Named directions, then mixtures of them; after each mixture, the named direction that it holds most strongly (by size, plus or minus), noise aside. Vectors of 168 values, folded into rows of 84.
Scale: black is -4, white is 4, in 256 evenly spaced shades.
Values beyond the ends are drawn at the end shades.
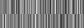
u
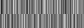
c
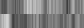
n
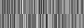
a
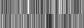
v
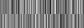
u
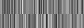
a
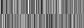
c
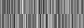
a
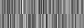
a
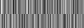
c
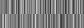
u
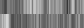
n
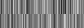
c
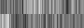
n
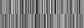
u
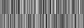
u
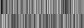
c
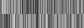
a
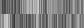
n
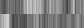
n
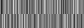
c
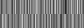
u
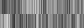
n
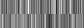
v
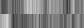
n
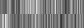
u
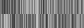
a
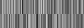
a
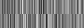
a
